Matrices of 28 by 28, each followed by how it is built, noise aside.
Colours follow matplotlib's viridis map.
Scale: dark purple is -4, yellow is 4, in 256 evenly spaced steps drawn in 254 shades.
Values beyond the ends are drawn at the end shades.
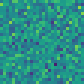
noise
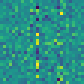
uneven columns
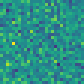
noise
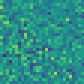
lower triangular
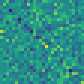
diagonal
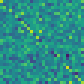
diagonal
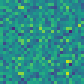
repeating rows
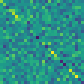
diagonal
